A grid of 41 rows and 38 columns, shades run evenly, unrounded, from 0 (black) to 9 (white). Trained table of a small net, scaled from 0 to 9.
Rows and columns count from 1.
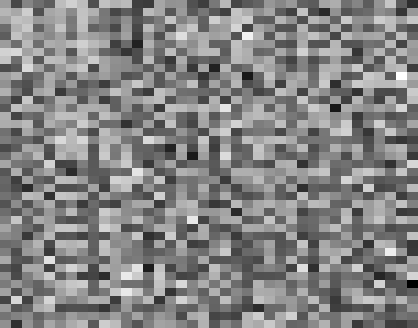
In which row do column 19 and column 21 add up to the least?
13
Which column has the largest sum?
8
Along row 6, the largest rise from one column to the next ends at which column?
14
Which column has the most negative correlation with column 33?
1
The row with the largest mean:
3
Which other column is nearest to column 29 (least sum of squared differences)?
26
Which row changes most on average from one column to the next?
34
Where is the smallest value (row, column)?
36, 38
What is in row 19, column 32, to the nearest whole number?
5
